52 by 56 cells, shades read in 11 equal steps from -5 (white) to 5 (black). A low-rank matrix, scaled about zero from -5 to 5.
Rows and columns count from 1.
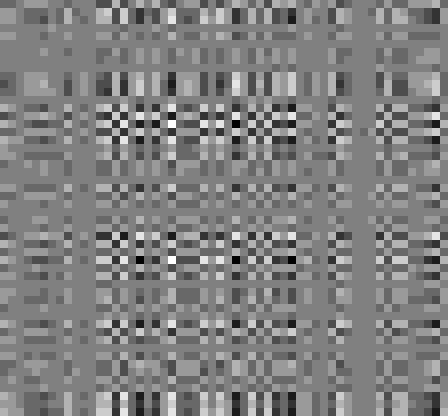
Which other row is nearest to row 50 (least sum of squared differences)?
41
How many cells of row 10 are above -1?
32
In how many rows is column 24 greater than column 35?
12
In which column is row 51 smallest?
22
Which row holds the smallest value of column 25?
30
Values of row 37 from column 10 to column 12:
0 0 0
